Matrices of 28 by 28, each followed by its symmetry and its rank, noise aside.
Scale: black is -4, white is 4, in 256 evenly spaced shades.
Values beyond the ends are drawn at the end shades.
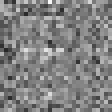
no symmetry, rank three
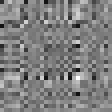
symmetric, rank two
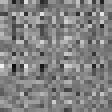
no symmetry, rank two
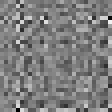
symmetric, rank two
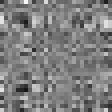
no symmetry, rank two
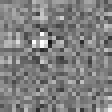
symmetric, rank three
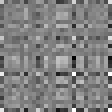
symmetric, rank one
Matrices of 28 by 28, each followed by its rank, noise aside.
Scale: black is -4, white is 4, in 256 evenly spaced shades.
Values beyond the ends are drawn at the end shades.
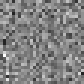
eight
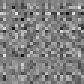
three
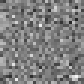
six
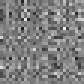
three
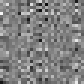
three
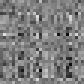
three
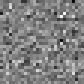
eight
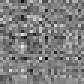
four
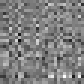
three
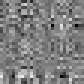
three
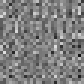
four
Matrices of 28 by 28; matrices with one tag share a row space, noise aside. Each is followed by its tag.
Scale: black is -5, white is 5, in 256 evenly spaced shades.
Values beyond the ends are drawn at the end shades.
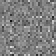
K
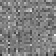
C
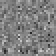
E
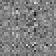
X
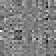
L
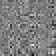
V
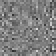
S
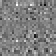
X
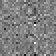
X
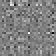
K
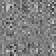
K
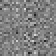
X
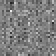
K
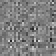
V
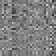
S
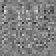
E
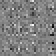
V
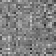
C
